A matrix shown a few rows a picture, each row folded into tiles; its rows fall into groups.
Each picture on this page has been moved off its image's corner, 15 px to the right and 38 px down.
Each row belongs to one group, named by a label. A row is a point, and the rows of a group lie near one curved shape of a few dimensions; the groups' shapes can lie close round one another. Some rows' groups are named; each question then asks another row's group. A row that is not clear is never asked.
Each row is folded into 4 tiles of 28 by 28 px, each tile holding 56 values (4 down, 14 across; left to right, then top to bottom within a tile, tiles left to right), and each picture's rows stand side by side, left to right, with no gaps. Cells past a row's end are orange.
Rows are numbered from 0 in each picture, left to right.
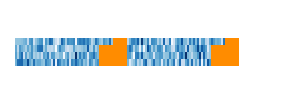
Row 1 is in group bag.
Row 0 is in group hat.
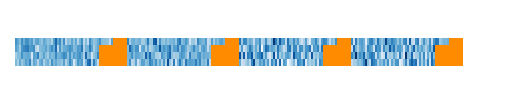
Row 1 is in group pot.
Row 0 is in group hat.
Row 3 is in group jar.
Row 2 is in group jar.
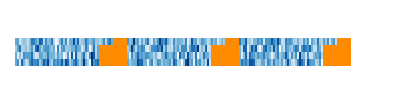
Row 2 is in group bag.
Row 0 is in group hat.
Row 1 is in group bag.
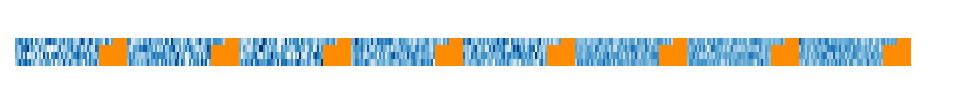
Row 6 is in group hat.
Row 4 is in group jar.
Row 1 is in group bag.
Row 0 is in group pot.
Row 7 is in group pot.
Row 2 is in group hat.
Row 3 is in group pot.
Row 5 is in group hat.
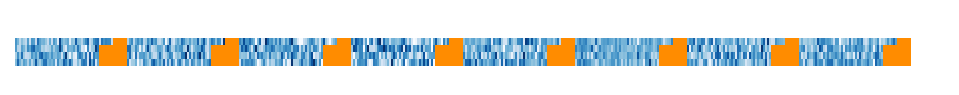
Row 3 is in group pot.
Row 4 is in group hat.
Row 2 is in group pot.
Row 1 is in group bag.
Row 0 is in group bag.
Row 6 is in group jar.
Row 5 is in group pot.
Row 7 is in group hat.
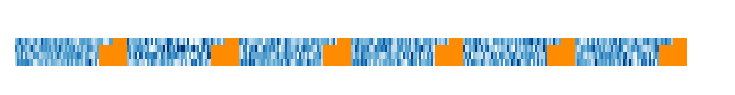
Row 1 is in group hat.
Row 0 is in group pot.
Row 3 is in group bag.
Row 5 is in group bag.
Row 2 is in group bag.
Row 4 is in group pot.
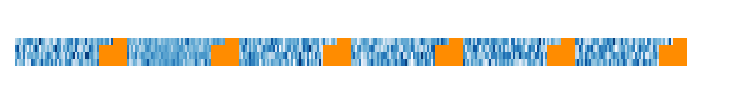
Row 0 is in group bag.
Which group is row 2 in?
bag
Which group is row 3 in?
bag
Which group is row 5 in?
bag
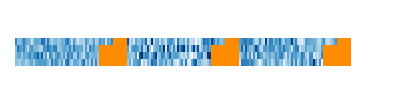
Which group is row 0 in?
pot
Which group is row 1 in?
hat
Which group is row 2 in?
pot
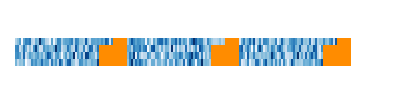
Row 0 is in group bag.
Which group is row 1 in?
hat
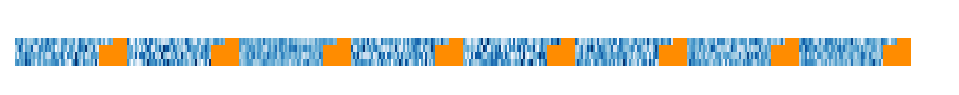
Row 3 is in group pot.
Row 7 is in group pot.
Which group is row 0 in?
bag
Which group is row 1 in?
pot
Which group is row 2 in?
hat
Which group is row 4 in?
hat
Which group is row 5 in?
bag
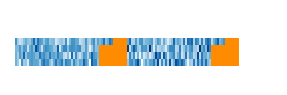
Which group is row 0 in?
hat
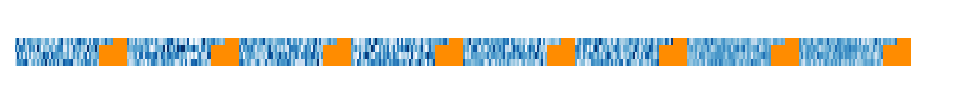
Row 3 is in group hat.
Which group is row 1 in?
hat
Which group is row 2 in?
jar
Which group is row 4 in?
jar
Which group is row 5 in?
bag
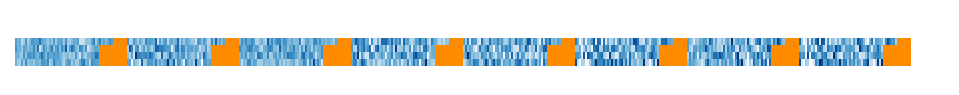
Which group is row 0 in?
hat
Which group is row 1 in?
pot
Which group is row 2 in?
hat
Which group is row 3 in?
hat
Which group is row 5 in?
pot
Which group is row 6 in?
bag
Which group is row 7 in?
pot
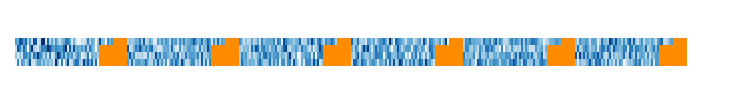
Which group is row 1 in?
pot
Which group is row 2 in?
bag
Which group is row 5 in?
jar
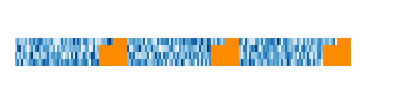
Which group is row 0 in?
hat
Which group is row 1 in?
pot
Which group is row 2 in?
bag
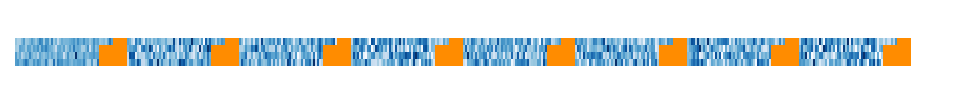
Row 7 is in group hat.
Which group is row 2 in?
bag
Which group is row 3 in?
hat
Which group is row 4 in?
jar
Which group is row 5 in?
pot
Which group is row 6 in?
pot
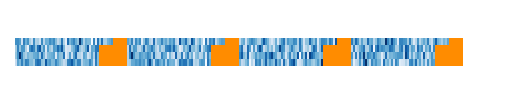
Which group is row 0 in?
jar
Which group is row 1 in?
jar
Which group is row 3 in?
jar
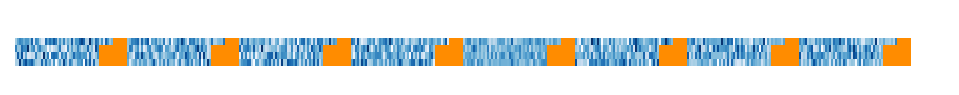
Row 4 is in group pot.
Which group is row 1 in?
bag
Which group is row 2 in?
jar
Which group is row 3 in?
bag
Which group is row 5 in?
pot
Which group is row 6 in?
jar
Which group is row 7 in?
jar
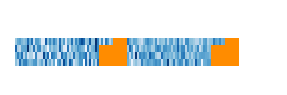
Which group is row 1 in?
pot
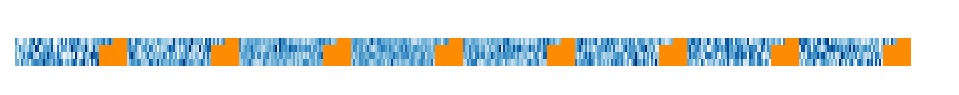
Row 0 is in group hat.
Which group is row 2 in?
hat
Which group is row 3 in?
pot
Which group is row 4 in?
hat
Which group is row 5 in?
bag
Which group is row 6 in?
hat
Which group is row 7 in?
pot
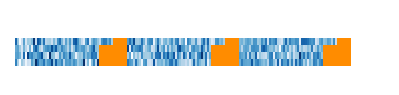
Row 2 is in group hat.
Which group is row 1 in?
jar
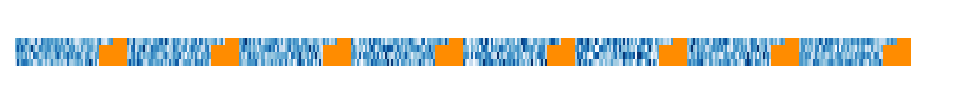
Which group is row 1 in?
bag
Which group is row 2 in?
bag
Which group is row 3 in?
pot
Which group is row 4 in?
pot
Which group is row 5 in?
hat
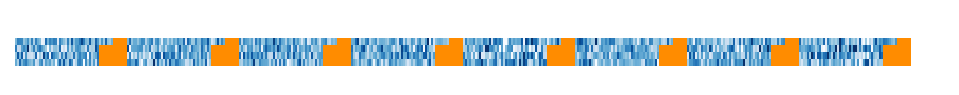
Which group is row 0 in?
pot
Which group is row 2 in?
jar
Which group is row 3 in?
jar
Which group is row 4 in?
hat
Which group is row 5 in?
pot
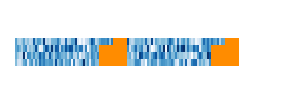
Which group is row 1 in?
hat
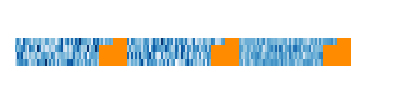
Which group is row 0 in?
jar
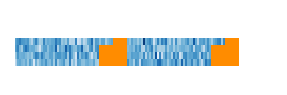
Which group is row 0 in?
hat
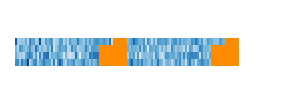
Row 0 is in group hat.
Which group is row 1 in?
hat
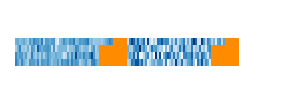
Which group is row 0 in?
hat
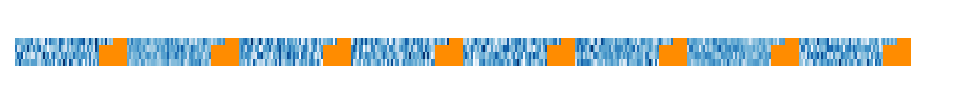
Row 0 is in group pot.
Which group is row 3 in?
bag
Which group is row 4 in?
bag
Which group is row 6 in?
pot
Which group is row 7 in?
pot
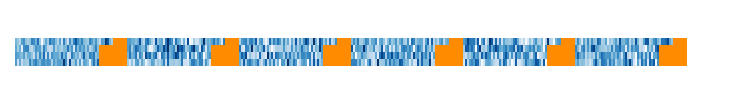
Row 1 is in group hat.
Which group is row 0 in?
pot
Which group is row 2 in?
pot
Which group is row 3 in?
jar
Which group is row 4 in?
pot
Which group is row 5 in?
bag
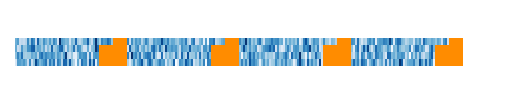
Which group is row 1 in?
jar
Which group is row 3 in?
bag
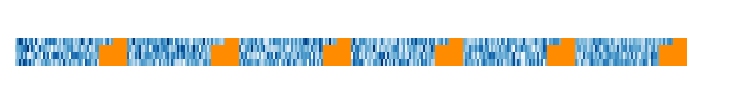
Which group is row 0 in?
pot
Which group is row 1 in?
jar
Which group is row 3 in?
jar
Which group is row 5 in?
hat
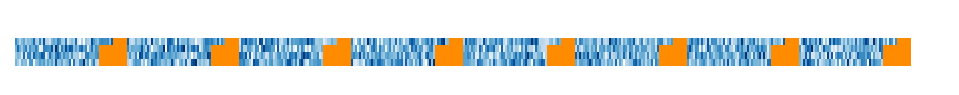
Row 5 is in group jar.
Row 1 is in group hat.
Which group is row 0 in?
hat
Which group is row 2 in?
hat
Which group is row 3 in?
pot
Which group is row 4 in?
hat
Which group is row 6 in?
bag
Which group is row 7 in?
pot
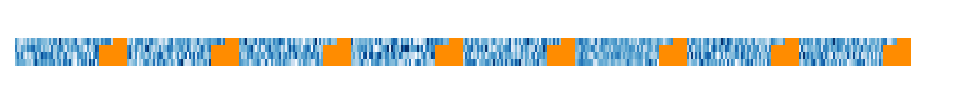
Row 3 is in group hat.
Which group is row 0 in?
bag
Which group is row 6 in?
jar
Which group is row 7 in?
jar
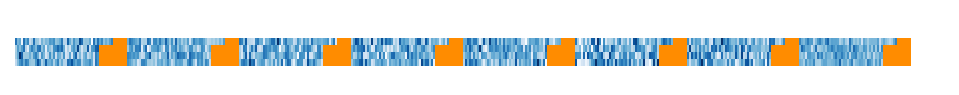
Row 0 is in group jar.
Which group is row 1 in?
hat
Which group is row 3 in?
pot
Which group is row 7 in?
pot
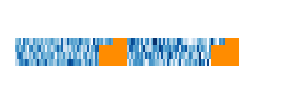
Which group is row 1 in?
pot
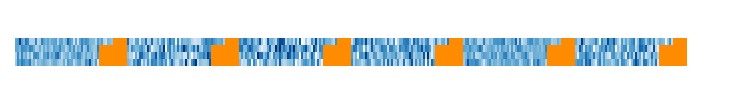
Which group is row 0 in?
pot
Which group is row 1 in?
hat
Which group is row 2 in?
hat
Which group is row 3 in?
bag
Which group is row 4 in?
pot
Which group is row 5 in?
bag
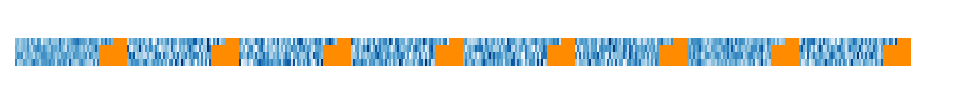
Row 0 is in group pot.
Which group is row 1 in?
pot
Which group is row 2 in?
pot
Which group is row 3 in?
bag
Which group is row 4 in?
bag
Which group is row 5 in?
jar
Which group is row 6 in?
hat
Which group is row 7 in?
bag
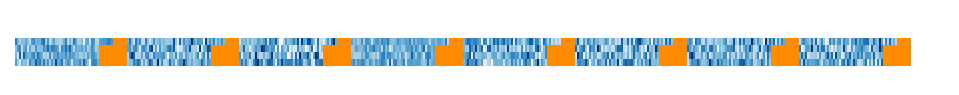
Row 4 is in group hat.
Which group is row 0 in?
pot
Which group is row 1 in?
jar
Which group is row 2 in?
hat
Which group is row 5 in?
jar
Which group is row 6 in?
jar
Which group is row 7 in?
pot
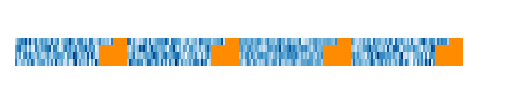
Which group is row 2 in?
hat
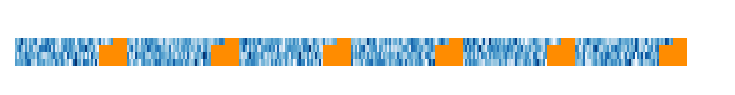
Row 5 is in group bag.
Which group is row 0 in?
bag
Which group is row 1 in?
hat
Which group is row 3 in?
pot
